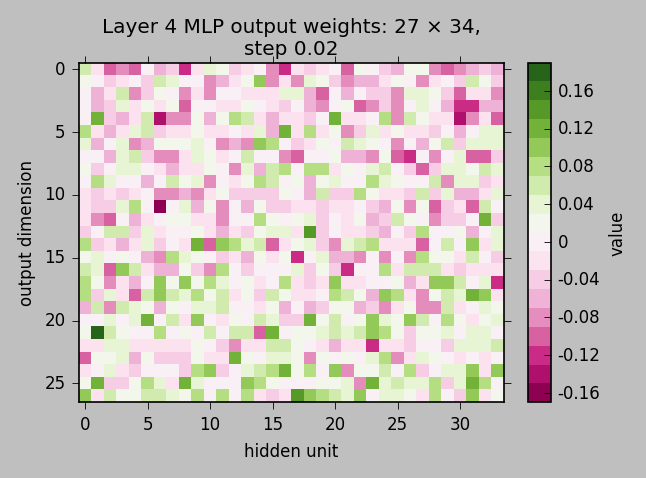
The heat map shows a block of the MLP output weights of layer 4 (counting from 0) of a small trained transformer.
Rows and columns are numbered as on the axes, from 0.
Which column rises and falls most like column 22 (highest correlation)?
17
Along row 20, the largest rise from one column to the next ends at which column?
18
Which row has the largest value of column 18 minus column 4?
13
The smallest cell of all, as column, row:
6, 11
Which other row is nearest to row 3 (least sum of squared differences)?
2
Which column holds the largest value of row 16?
3
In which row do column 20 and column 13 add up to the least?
15
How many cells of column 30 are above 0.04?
1
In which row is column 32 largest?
12
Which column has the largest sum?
9
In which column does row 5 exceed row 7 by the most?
16
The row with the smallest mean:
0
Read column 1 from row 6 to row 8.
-0.06 0 -0.04
